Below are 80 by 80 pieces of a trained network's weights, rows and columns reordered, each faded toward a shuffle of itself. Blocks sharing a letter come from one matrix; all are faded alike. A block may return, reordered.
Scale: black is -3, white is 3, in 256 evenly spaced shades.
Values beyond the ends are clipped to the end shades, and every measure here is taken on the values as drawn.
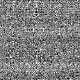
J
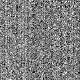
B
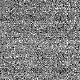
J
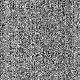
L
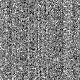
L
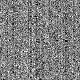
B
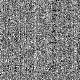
L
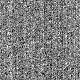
B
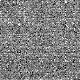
J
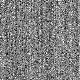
B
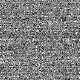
J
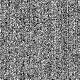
B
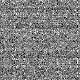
J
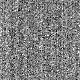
L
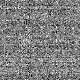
J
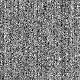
B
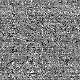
J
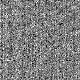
L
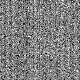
L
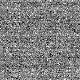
J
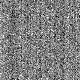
B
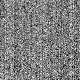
L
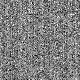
B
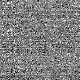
J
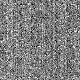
L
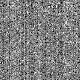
L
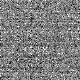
J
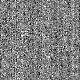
L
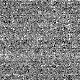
J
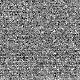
J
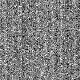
L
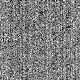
L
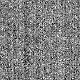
L
